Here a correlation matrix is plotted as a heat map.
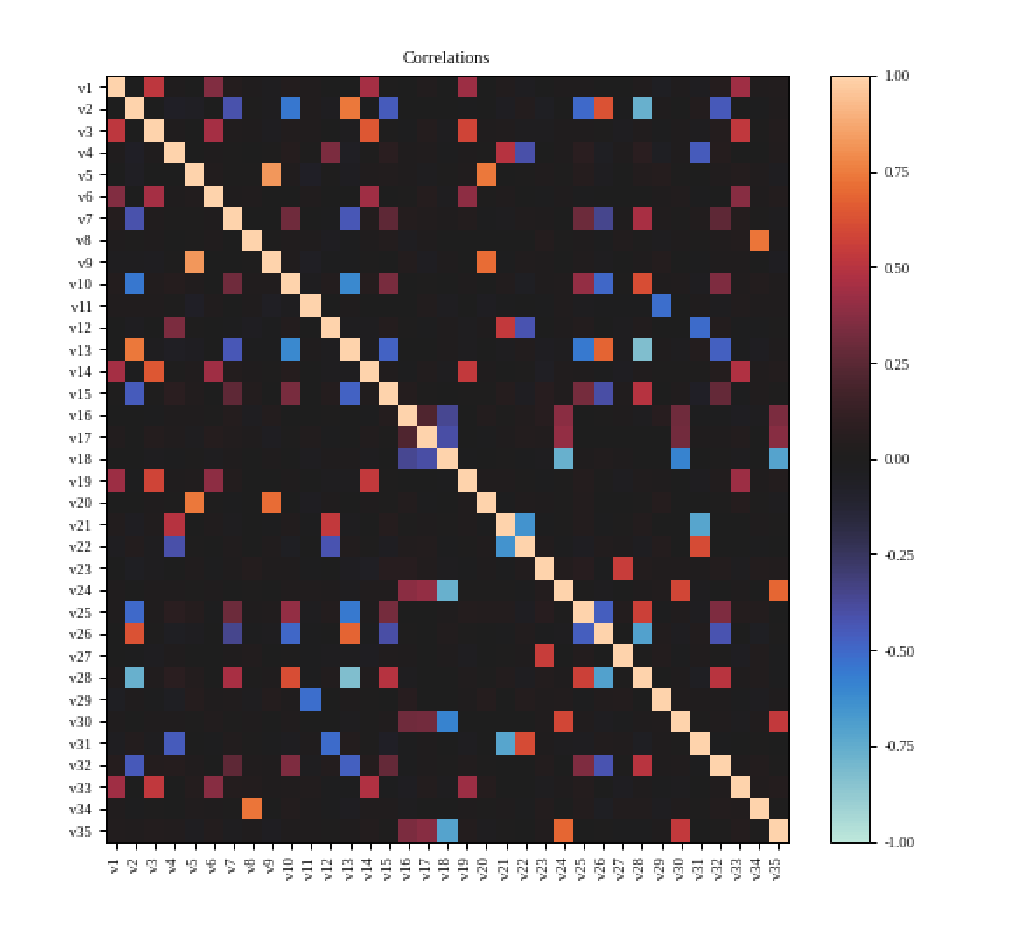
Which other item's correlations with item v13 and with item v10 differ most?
v28
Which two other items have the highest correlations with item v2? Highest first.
v13, v26
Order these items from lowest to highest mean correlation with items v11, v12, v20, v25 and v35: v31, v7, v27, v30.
v31, v27, v7, v30
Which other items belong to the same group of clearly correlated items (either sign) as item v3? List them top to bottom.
v1, v6, v14, v19, v33
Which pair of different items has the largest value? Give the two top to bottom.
v5, v9
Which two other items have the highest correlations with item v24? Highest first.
v35, v30
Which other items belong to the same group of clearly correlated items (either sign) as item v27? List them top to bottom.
v23
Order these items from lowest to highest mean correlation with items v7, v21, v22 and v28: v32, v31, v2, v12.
v2, v31, v12, v32
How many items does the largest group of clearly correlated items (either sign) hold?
9
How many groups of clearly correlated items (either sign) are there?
8
